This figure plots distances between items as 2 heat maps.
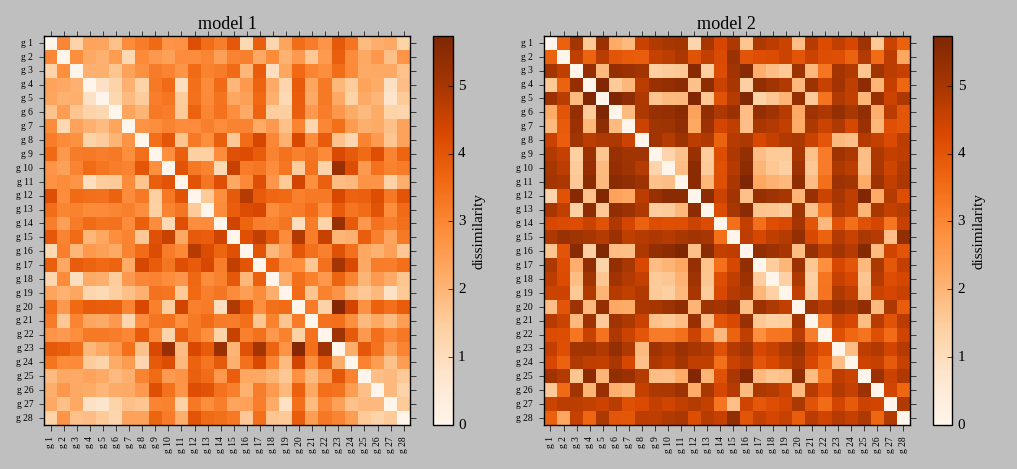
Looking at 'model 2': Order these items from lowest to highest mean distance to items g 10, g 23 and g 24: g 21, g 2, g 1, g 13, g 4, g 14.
g 21, g 13, g 14, g 2, g 1, g 4
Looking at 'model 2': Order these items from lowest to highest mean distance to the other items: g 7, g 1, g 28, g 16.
g 1, g 7, g 16, g 28
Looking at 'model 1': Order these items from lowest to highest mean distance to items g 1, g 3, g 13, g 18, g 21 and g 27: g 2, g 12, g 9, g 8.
g 2, g 8, g 9, g 12
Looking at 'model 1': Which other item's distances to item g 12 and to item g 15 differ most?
g 9
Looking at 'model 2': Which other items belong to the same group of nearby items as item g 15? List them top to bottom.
g 27
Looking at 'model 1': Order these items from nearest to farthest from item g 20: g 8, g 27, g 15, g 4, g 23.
g 27, g 4, g 8, g 15, g 23
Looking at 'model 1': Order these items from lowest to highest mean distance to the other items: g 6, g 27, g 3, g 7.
g 27, g 6, g 7, g 3
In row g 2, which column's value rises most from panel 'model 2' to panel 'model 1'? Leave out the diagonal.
g 28
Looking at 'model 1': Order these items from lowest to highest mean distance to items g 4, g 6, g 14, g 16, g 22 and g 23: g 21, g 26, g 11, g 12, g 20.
g 11, g 26, g 21, g 20, g 12
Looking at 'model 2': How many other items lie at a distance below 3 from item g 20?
7
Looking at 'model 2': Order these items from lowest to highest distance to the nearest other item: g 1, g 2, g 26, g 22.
g 1, g 26, g 22, g 2
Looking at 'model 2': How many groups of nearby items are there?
6
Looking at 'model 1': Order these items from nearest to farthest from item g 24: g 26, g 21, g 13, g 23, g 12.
g 23, g 26, g 21, g 13, g 12
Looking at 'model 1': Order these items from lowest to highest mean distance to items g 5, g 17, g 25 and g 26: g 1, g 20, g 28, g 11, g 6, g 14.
g 28, g 6, g 1, g 11, g 14, g 20
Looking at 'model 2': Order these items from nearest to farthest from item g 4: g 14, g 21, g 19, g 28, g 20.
g 20, g 28, g 14, g 19, g 21
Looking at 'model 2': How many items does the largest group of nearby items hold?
11
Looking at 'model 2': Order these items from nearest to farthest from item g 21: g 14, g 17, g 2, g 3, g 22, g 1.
g 17, g 3, g 22, g 14, g 2, g 1
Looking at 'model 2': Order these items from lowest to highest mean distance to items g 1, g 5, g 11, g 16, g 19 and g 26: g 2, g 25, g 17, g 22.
g 17, g 25, g 22, g 2
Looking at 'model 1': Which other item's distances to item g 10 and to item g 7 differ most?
g 21
